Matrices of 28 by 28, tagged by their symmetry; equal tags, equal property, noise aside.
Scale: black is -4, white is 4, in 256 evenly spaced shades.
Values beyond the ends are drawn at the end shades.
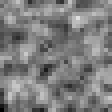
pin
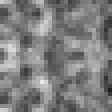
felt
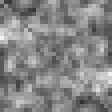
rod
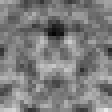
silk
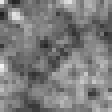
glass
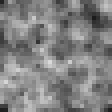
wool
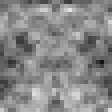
silk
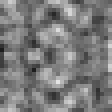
felt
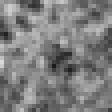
glass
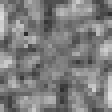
rod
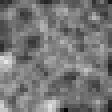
wool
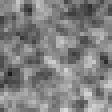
pin
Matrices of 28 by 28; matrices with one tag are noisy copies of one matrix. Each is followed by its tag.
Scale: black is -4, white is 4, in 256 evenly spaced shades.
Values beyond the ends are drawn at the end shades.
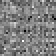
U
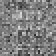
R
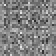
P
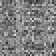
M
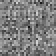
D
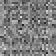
P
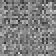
P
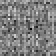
D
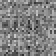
D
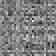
M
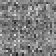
D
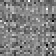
U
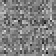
P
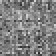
R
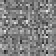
P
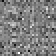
U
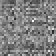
M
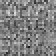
D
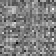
U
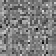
P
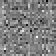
P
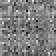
D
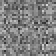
P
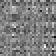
U
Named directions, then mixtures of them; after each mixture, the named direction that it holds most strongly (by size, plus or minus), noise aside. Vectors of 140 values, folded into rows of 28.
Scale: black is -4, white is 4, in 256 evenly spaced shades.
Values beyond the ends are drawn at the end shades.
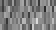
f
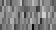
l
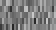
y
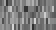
y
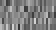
y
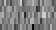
l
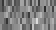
f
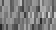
l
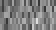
f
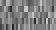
y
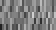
y
